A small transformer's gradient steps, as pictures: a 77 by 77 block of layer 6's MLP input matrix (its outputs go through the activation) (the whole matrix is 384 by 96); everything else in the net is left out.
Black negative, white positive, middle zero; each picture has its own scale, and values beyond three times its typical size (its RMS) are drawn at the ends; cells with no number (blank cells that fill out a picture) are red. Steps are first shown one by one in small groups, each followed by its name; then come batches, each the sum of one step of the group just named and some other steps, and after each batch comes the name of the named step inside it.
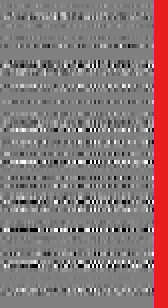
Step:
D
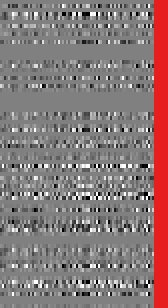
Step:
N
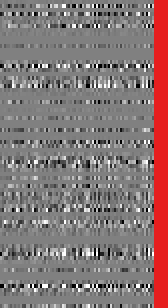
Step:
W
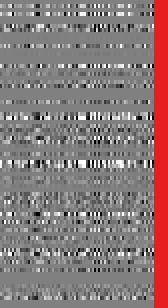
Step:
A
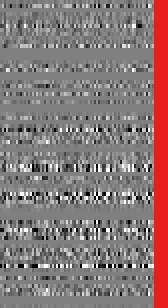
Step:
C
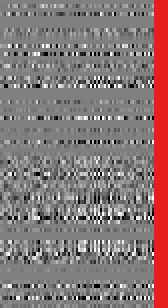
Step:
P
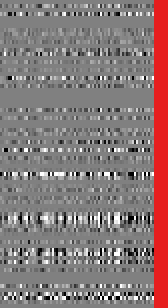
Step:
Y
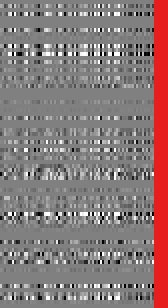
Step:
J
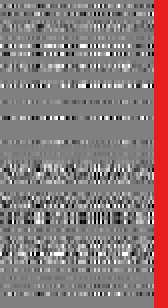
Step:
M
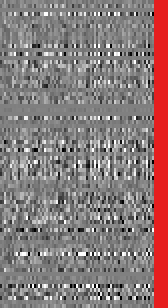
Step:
W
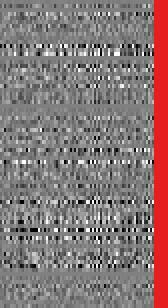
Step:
D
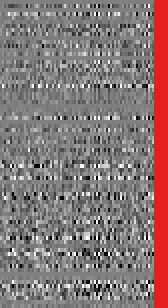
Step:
N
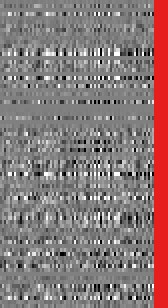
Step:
C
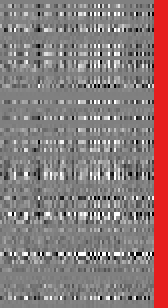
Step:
J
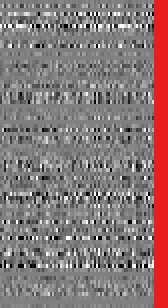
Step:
C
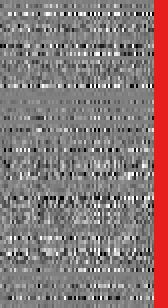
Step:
P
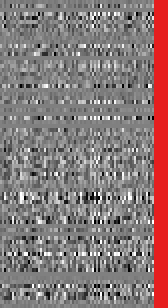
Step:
P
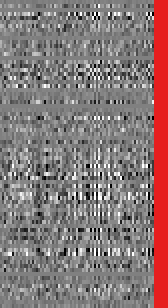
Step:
P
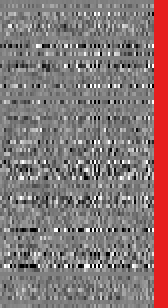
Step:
D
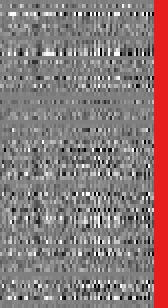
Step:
N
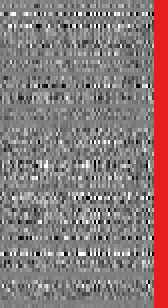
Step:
N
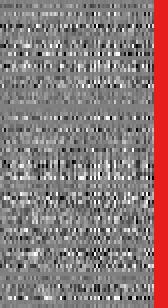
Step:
C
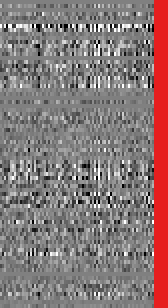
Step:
M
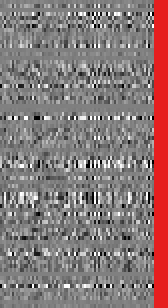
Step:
A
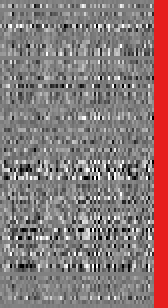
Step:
A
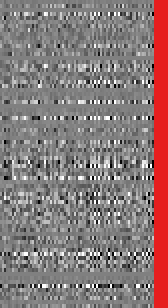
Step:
W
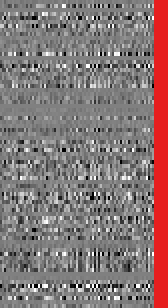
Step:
W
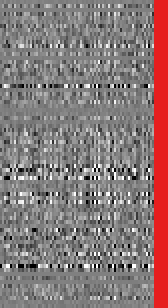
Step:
C
